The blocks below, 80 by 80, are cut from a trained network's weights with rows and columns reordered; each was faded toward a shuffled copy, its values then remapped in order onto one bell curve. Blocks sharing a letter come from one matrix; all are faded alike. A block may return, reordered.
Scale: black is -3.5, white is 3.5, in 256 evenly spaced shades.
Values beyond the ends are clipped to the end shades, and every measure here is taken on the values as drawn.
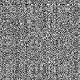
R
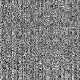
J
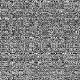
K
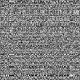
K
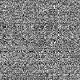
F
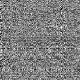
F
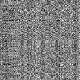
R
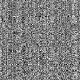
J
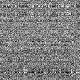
K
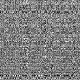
K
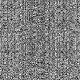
J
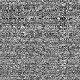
K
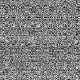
K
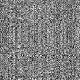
J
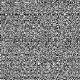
F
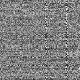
F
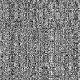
R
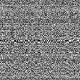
K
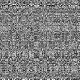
K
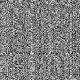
R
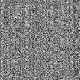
J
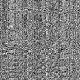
R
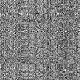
R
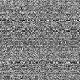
K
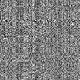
R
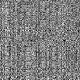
J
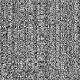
J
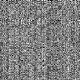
J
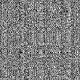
R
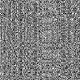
J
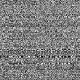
K
